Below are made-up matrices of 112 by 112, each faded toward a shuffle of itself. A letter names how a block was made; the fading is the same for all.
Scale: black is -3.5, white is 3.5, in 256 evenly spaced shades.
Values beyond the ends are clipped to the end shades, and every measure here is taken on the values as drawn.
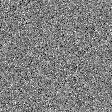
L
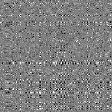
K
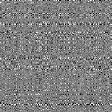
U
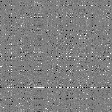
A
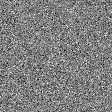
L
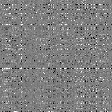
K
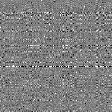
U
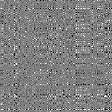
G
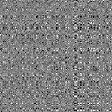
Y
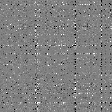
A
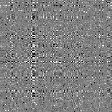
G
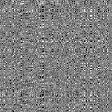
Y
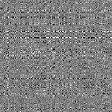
U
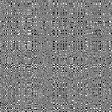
G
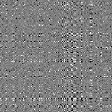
G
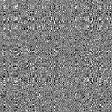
Y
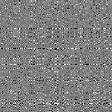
K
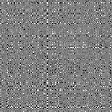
G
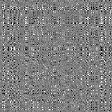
G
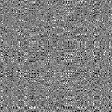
Y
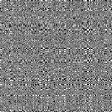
U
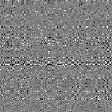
K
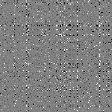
A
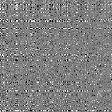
K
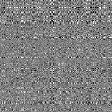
U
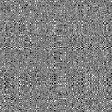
Y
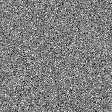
L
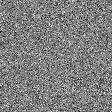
L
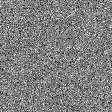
L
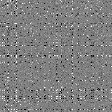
A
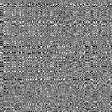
U
